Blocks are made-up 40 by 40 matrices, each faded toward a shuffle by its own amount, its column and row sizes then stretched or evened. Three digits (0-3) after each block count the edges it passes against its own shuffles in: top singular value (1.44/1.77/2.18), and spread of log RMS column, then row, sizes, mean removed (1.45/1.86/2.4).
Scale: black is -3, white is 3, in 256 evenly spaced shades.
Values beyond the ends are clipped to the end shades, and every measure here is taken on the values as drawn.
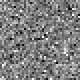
0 0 0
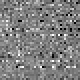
0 1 3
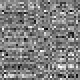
3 0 2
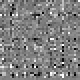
1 2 3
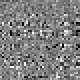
2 1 3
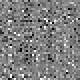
1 0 1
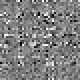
0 2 3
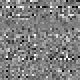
0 1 3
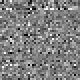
0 1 3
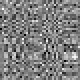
3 1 0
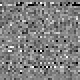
1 0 3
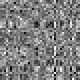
3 2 1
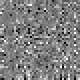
2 2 1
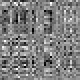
3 3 1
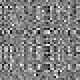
3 2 2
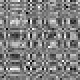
3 1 3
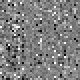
0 2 0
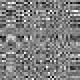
3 0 3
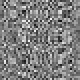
3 3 0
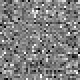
2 1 0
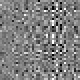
3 3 1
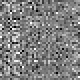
2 2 0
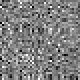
3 2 1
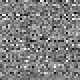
2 0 3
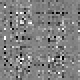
1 3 2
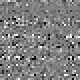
1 1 3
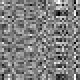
3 3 0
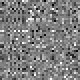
2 1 1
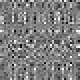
3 2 3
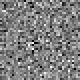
2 1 0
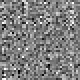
1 2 1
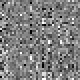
1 3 0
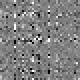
0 3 2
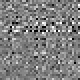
3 2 3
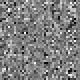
0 3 0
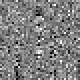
1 2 0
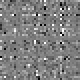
1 2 3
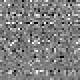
1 0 3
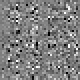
2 3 1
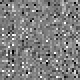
1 2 0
